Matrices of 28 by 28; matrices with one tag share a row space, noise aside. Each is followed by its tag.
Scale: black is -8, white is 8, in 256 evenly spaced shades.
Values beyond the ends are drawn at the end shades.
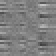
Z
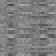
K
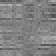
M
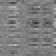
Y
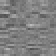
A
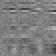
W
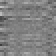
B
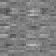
A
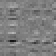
Y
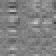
Y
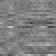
K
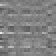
B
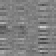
Z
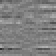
M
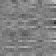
W
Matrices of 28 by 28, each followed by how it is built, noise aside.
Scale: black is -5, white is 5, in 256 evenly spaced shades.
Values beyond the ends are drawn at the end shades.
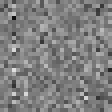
uneven columns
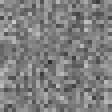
blocks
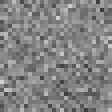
Toeplitz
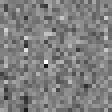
uneven columns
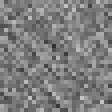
Toeplitz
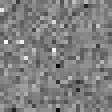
sparse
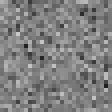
uneven columns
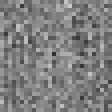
blocks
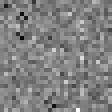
sparse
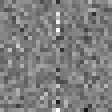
uneven columns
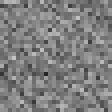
Toeplitz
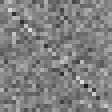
diagonal
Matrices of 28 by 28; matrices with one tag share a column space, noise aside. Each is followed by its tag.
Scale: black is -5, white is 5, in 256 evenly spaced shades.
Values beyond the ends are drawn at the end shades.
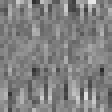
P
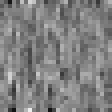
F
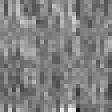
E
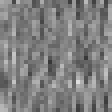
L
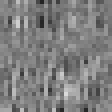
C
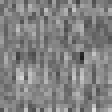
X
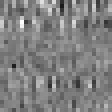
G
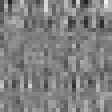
G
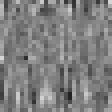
P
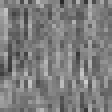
L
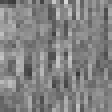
L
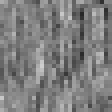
L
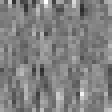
P
